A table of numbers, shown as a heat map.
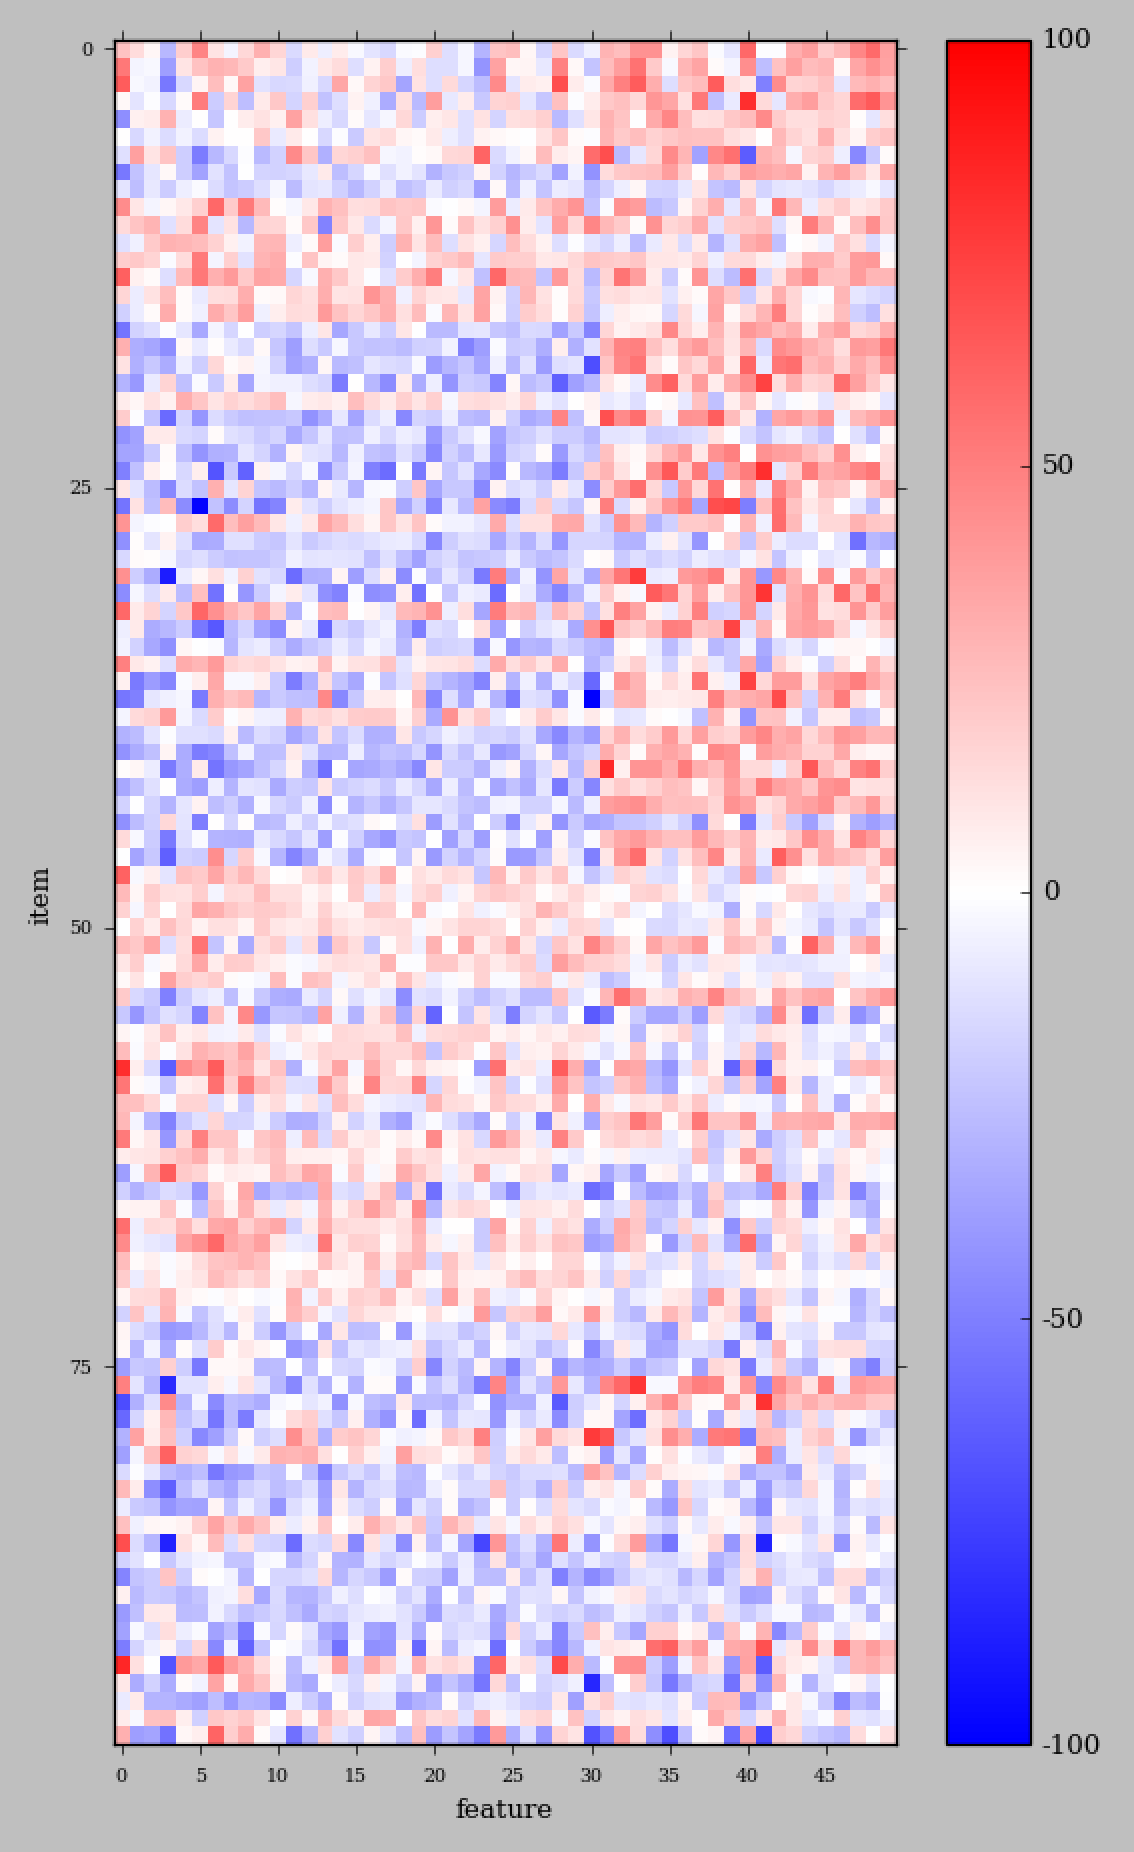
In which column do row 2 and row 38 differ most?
3
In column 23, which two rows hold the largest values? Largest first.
6, 79
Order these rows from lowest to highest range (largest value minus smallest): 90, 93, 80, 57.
57, 90, 80, 93
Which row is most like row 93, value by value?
74
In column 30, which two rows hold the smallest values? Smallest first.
37, 93
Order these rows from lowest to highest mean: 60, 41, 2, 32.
41, 60, 2, 32
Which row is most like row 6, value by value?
79
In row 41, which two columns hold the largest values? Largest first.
31, 44
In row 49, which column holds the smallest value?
39
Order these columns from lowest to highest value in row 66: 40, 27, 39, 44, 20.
44, 20, 39, 40, 27
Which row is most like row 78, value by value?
90
